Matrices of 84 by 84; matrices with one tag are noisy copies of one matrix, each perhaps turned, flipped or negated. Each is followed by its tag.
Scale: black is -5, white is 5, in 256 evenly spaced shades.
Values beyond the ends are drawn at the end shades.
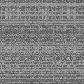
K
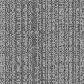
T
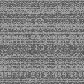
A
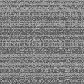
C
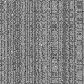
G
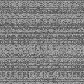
A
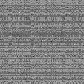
T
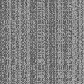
C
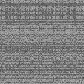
K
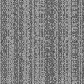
A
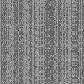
A
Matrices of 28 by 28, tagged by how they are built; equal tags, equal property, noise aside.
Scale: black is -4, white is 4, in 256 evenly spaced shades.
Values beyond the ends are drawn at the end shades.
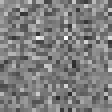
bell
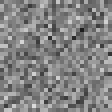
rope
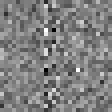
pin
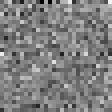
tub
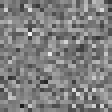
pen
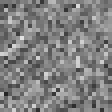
rope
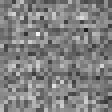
pen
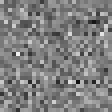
tub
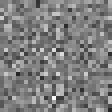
bell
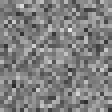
rope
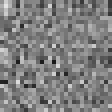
bell
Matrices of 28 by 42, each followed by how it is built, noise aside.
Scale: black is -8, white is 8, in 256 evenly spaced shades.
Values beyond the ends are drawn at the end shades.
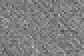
Toeplitz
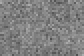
smooth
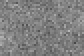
smooth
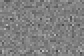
uneven rows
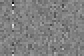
uneven columns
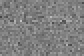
uneven rows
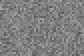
noise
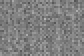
blocks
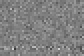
uneven rows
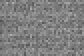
blocks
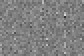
uneven columns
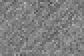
Hankel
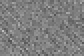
Toeplitz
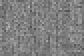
blocks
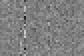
uneven columns
